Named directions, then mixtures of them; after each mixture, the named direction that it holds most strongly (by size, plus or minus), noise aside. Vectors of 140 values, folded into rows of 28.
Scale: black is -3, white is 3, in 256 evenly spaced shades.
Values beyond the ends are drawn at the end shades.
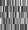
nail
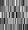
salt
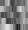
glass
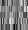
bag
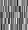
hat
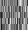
hat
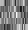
salt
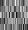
salt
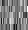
bag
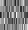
salt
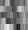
glass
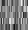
bag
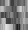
glass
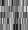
bag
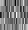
salt
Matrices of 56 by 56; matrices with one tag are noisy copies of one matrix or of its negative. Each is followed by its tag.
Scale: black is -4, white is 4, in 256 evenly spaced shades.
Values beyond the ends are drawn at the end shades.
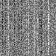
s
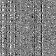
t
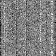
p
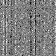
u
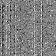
t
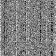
p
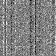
u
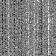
s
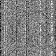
p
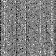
p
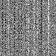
s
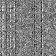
t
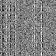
t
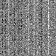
s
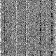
p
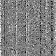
p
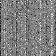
p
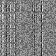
t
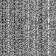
s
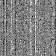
u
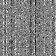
u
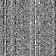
u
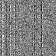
t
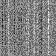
s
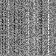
s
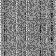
p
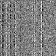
t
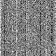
p
